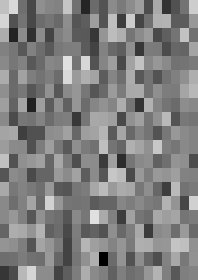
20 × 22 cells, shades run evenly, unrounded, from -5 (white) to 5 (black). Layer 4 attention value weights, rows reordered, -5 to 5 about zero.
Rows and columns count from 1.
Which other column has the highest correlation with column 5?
3
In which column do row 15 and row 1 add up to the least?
22
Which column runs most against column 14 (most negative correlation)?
15
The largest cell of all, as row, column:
19, 12
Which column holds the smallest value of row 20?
4
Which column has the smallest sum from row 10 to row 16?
20
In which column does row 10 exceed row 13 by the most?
13
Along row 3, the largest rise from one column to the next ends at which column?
2
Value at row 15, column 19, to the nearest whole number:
-2
